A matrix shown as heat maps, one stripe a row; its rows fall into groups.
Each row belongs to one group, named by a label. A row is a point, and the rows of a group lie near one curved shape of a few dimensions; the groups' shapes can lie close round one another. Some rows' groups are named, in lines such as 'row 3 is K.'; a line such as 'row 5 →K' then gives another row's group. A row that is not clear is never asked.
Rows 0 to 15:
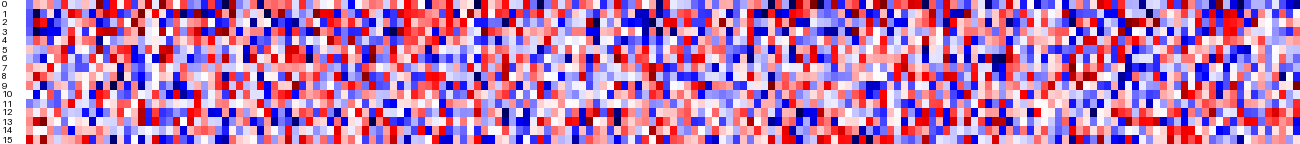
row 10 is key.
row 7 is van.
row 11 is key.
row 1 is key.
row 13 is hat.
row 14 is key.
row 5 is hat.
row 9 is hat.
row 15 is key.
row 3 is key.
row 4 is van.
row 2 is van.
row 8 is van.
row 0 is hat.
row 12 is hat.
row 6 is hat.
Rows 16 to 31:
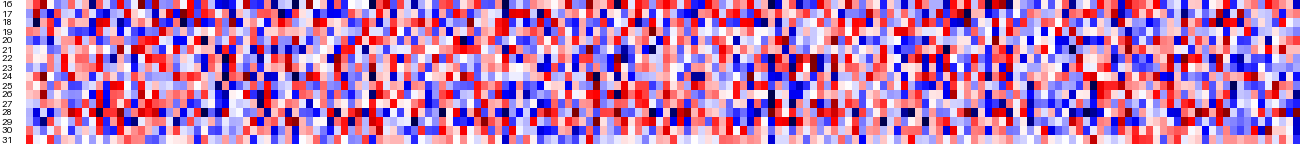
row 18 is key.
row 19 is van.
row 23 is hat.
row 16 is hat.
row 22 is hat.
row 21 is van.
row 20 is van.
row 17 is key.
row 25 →hat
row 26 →hat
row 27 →hat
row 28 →van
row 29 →van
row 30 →van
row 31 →van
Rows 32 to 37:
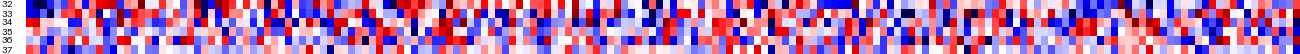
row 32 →key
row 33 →van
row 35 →van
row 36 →key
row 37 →van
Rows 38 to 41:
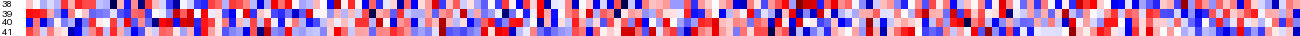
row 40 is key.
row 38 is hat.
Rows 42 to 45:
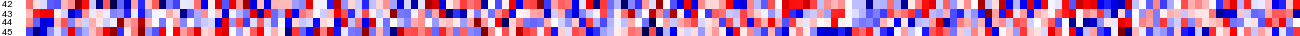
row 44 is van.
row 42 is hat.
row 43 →key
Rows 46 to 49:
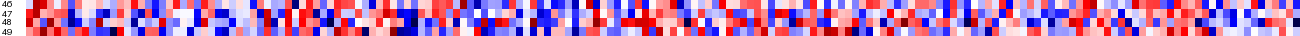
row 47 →key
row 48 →van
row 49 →key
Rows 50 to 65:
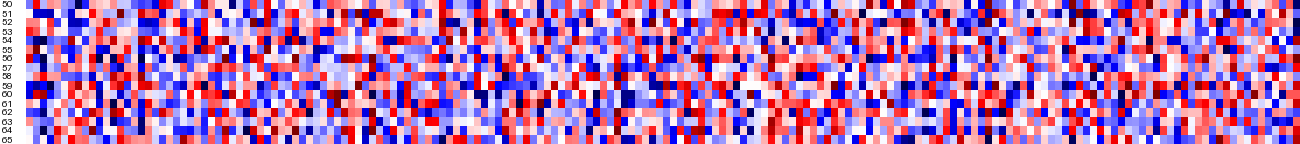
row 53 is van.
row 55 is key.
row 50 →key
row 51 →van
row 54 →key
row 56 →hat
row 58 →hat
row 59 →van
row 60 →van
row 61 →hat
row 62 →hat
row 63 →hat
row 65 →key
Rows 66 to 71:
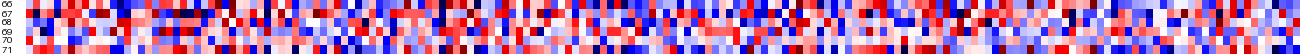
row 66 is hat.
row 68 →key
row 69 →key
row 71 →hat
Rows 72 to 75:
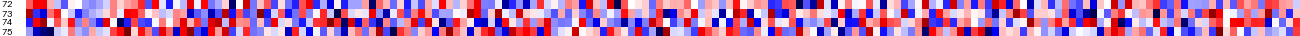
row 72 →hat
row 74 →van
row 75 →key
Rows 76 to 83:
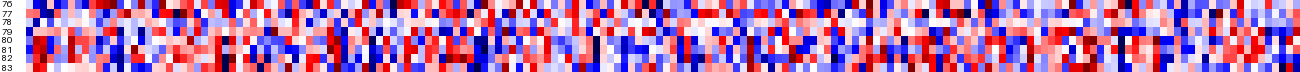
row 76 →key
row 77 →key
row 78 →van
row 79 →van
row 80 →van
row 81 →van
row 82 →hat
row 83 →van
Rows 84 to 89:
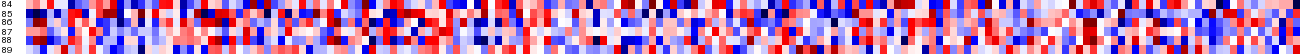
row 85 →key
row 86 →van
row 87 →van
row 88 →van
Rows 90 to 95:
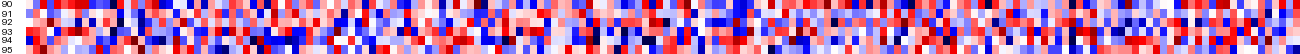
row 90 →key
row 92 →van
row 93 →hat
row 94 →van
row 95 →hat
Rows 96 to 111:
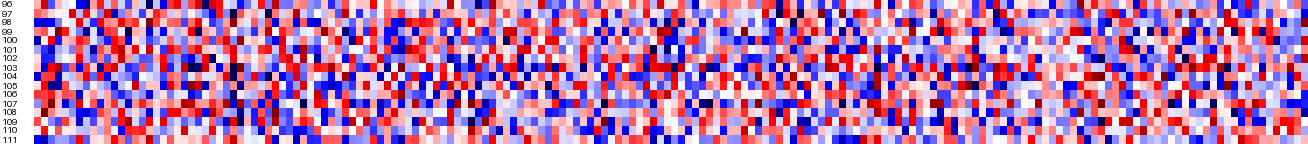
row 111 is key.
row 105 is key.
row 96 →key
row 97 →hat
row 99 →van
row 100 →van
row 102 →van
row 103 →key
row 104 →van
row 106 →key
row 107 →hat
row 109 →hat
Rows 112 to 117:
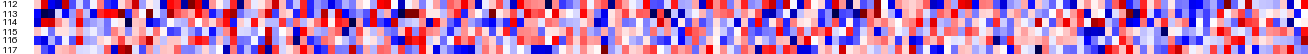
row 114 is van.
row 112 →key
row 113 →key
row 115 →van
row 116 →key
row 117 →hat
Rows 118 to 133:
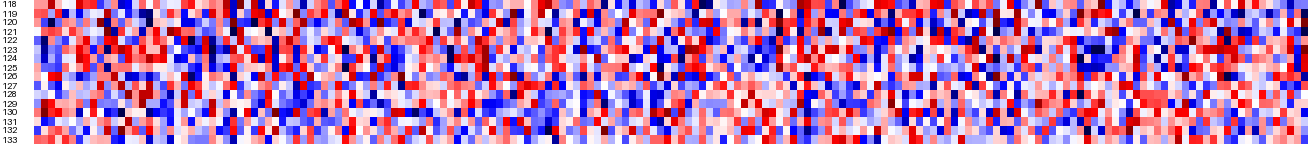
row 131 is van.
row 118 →hat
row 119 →van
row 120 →hat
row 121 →hat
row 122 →key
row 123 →van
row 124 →key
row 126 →key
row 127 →key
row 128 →van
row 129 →van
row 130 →key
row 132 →hat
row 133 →key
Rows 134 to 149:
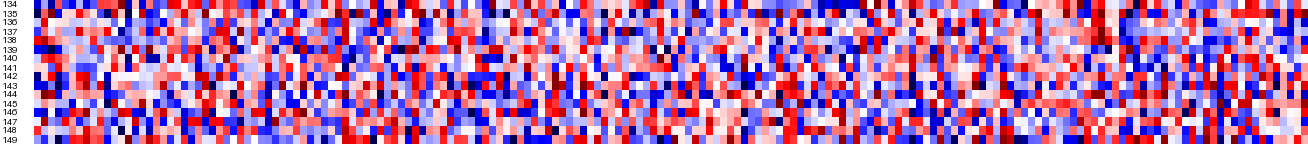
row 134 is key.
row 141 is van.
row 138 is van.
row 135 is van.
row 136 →van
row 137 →hat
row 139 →key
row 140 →van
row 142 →van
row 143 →van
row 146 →van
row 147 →key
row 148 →hat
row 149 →van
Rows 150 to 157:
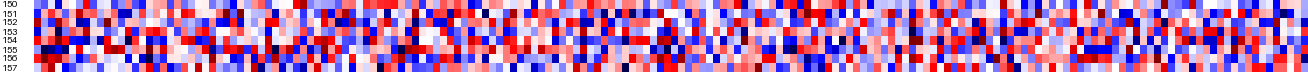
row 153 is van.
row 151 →hat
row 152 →van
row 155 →key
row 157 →hat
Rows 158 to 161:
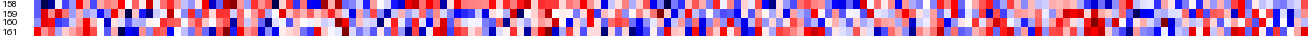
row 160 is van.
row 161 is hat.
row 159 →van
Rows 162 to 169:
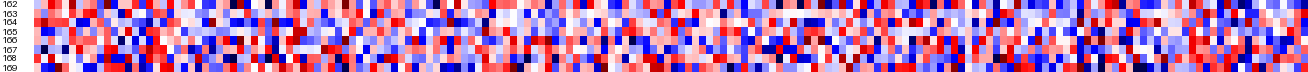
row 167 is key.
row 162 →hat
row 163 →key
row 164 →key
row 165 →van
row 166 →hat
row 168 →hat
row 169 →van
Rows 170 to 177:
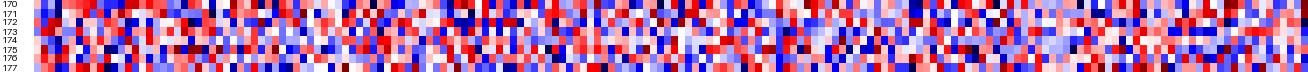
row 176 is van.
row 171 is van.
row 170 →key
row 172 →key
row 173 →hat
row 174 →van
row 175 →key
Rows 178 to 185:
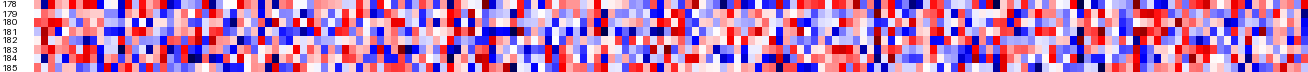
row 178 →key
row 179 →van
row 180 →key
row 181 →van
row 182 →key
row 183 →key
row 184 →key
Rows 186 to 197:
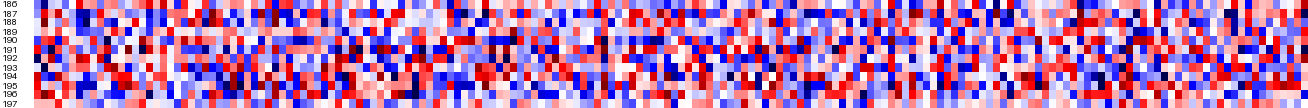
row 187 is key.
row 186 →key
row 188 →key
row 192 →van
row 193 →key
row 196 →key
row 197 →van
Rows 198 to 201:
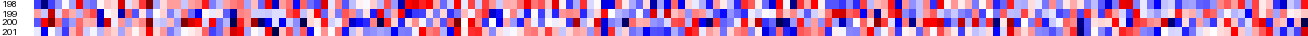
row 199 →key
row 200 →hat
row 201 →key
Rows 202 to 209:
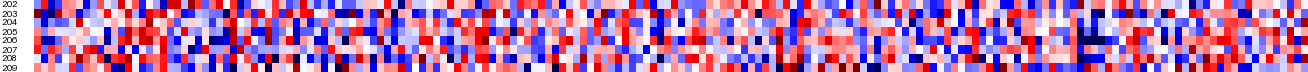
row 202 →key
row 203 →van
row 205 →van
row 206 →van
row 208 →van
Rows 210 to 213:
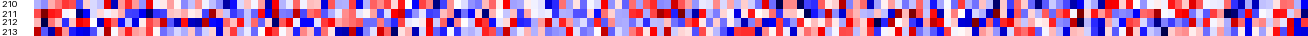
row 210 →hat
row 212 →key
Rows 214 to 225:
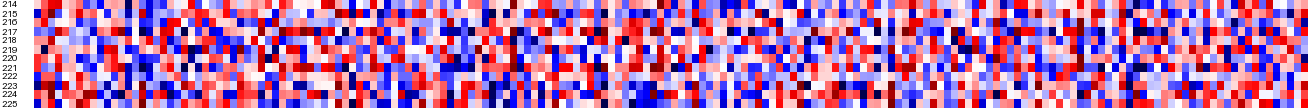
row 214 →van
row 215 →van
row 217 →van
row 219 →key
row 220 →key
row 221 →van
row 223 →van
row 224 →key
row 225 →van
